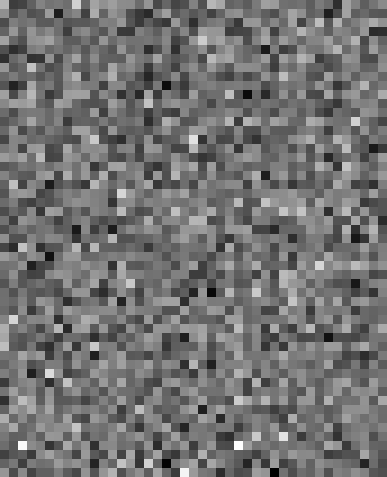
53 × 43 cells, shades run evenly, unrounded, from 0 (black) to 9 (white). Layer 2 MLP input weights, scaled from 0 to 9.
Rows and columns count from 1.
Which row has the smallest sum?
38
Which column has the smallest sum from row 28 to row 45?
24
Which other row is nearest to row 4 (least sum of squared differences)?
15
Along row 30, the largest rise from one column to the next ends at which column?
14
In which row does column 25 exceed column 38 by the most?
1
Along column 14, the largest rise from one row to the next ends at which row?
52
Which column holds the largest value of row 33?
29
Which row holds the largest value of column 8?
43
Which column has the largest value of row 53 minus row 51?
21
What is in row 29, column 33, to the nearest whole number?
2
